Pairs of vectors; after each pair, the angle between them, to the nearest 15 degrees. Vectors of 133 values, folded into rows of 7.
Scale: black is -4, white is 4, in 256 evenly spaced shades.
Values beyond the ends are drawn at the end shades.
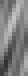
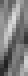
15 degrees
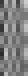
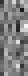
45 degrees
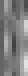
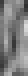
45 degrees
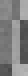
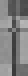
135 degrees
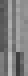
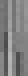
30 degrees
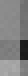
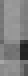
30 degrees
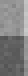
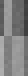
135 degrees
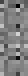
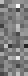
150 degrees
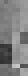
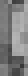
60 degrees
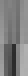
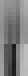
15 degrees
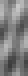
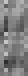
45 degrees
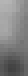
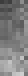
150 degrees
